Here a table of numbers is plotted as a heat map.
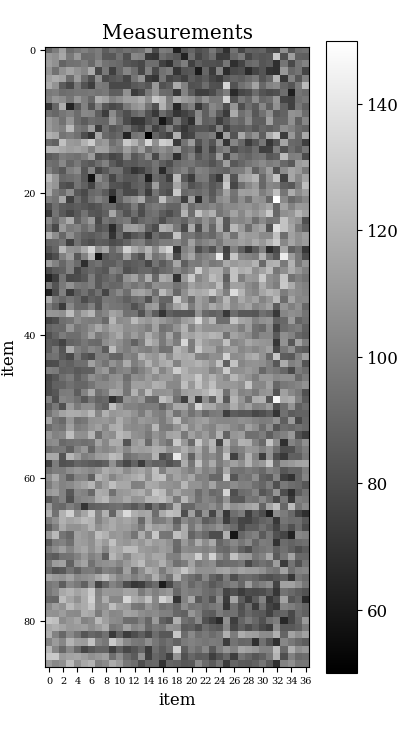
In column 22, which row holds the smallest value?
6
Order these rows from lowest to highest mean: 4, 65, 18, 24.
4, 18, 24, 65
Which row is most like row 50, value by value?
42
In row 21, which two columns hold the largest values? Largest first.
32, 16
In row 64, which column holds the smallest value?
5
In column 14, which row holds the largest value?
13
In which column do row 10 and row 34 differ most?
16
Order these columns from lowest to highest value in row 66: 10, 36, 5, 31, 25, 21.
25, 36, 31, 21, 10, 5
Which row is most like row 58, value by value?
23
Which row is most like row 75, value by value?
17
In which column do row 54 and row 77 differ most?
18
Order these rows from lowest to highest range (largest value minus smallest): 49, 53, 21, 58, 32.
53, 58, 32, 49, 21
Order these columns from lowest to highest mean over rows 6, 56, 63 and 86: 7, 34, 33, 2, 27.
34, 27, 33, 2, 7
